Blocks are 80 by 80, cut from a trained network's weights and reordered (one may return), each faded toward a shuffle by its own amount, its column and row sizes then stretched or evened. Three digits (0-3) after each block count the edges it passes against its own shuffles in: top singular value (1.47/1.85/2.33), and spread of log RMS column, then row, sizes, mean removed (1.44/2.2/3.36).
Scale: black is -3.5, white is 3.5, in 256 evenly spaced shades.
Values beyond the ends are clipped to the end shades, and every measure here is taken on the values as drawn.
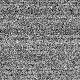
1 0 0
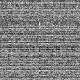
3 1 1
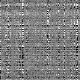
3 3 1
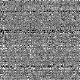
2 2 2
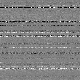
3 0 3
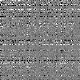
2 2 3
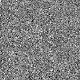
1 1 1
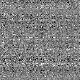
1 2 2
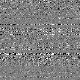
1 1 3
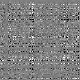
1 2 3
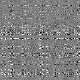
2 2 3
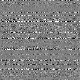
1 1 3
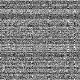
3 2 0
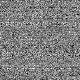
0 0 2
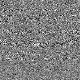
0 0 2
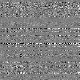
2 1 3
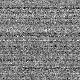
2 0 2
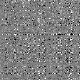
2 2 2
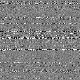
2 0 3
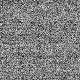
0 1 0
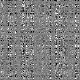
1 3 2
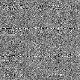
1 1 2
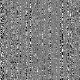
0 3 0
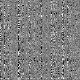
0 3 1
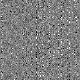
1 2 1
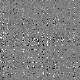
0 2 2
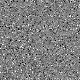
0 0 1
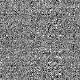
0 2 1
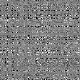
0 2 3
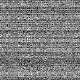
3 2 0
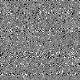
1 1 2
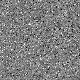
0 0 0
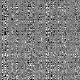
1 3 1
